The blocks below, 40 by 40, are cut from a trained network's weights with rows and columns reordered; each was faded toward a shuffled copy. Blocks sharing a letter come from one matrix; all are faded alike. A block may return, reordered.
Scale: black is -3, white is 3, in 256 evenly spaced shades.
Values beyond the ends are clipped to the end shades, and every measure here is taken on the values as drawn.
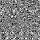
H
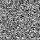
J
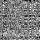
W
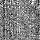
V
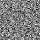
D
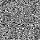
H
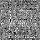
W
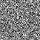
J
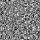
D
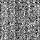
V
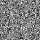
J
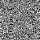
H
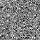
H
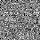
H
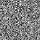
D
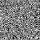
H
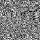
H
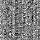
V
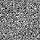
H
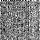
V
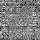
W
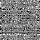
W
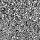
J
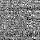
W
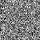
J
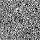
H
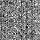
V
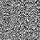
D
